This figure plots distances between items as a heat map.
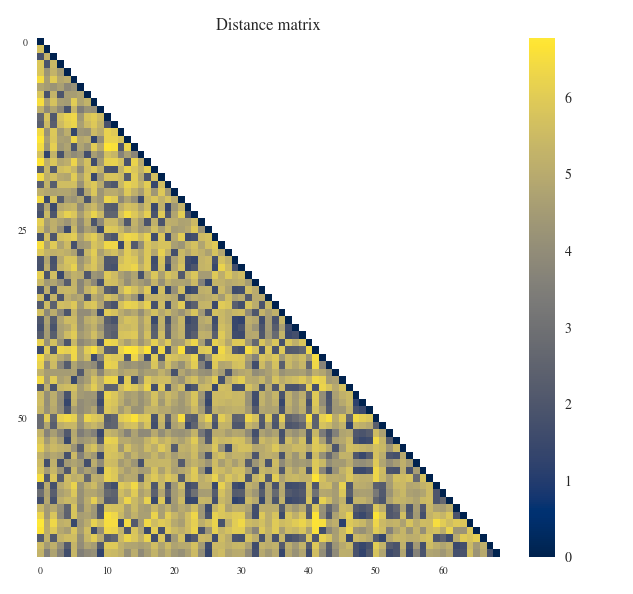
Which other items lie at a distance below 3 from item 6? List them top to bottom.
20, 28, 44, 54
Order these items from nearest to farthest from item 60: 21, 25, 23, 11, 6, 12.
11, 23, 6, 25, 21, 12
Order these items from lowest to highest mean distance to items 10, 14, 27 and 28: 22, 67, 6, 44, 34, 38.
6, 44, 22, 38, 34, 67
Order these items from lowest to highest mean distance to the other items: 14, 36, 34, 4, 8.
36, 4, 34, 8, 14
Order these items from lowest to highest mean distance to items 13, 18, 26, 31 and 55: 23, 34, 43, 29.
43, 34, 29, 23
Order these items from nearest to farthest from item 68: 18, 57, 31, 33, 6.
57, 6, 31, 18, 33
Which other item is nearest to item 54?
28
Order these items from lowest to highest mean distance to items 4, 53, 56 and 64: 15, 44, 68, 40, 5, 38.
68, 40, 15, 5, 44, 38
